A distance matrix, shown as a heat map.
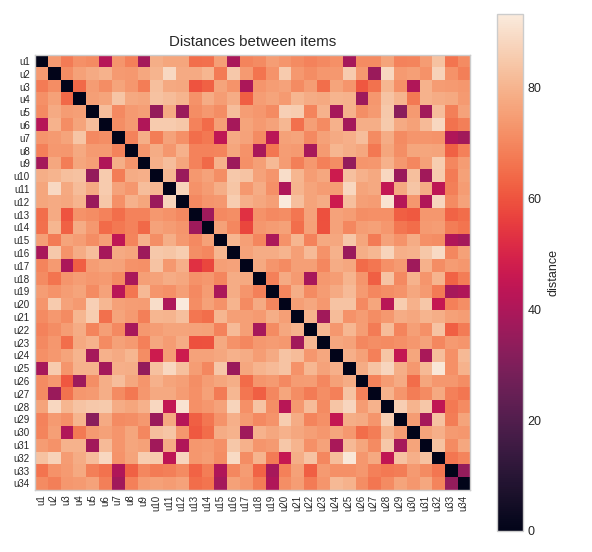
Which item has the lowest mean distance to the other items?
u33
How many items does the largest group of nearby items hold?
6
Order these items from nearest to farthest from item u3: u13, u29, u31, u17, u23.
u17, u13, u23, u29, u31
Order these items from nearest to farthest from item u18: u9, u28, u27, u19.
u27, u19, u9, u28
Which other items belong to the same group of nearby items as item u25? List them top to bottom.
u1, u6, u9, u16
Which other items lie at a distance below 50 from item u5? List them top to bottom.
u10, u12, u24, u29, u31
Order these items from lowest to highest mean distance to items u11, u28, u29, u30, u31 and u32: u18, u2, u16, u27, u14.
u14, u27, u18, u2, u16
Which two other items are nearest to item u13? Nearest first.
u14, u17
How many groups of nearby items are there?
10
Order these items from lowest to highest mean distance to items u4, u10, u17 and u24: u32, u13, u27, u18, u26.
u26, u13, u27, u18, u32
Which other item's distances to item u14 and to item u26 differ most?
u4
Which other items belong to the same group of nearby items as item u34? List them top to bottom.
u7, u15, u19, u33
